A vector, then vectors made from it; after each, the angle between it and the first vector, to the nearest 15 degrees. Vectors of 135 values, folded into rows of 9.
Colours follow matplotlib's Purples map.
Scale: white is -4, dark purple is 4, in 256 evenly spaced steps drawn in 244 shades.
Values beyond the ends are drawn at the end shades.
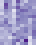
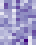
15 degrees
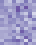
90 degrees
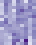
30 degrees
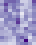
75 degrees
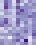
30 degrees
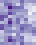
90 degrees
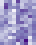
30 degrees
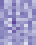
120 degrees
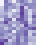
60 degrees
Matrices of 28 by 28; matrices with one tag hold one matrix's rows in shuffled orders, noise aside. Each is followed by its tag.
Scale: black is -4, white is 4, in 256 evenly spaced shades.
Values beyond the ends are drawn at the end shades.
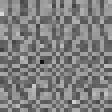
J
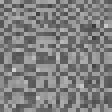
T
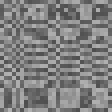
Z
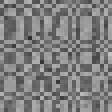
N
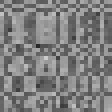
T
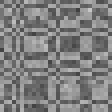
Z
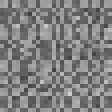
J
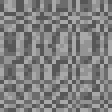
N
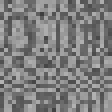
T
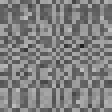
J
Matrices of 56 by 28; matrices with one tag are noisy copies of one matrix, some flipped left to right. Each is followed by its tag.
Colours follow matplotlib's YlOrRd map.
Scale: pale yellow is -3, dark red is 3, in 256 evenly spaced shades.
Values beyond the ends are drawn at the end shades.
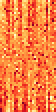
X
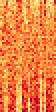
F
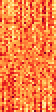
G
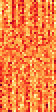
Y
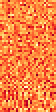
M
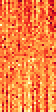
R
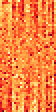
Y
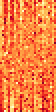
G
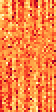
Y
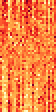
R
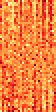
G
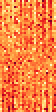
G
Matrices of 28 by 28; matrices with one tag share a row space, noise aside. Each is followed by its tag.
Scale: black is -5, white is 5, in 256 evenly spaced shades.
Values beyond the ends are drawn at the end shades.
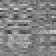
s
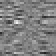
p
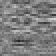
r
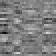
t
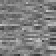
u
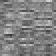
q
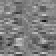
p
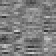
t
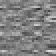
u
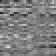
s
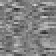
p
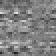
s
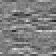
r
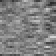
u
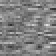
u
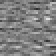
u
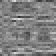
r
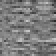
r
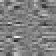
p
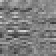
s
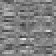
q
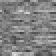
r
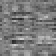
r
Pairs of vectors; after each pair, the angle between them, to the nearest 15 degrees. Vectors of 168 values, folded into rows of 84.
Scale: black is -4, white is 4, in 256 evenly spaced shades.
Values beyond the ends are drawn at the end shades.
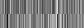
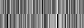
30 degrees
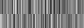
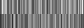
120 degrees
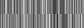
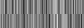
165 degrees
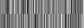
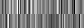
90 degrees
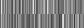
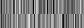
150 degrees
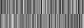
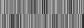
120 degrees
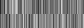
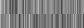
150 degrees
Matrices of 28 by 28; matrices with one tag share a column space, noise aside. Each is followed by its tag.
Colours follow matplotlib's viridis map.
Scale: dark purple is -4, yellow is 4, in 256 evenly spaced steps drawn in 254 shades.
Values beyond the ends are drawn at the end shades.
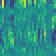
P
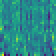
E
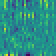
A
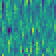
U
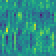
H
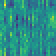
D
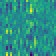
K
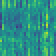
D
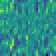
K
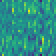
K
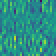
K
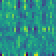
A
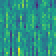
D
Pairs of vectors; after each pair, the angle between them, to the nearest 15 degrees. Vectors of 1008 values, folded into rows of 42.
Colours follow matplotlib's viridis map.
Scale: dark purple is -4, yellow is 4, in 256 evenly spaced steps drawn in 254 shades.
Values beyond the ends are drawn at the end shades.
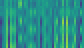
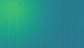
90 degrees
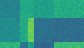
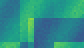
30 degrees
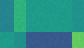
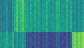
15 degrees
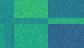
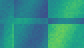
150 degrees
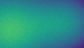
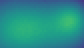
45 degrees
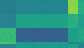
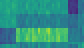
165 degrees
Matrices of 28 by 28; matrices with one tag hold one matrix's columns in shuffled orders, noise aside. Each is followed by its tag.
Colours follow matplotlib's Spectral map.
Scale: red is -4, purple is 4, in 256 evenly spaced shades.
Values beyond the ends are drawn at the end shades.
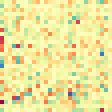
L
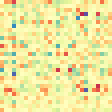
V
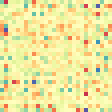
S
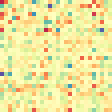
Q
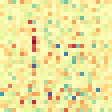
L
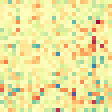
L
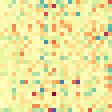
S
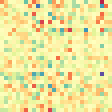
Q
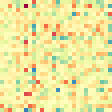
S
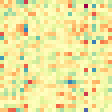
S
